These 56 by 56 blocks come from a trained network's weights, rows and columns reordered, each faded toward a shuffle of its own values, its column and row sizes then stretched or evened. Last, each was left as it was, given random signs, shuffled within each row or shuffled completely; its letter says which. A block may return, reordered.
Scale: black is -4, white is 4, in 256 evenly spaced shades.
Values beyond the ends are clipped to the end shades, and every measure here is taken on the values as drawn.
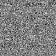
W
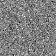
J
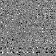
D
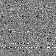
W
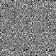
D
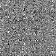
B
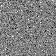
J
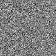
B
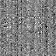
D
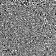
W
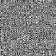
D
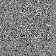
B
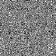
B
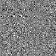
D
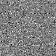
W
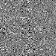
B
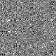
D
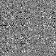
B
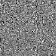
B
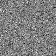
J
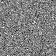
J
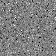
J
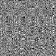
D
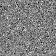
J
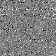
W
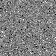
J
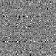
D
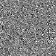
B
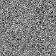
B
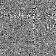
B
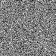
W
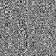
D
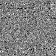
W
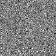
B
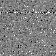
W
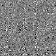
D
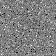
J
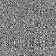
D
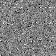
W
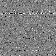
W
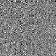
D
